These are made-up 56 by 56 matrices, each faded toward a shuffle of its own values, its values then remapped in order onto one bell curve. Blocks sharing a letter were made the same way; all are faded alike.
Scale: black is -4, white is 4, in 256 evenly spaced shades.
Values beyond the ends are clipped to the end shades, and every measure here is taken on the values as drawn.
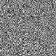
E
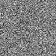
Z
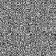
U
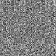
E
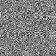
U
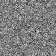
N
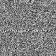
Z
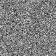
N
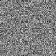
U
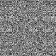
E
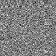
U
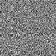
U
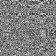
U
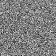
N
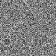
U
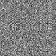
U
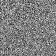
N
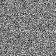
N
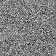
N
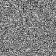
Z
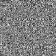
Z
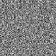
U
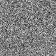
N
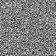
E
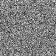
N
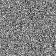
N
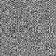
E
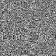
Z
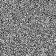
N
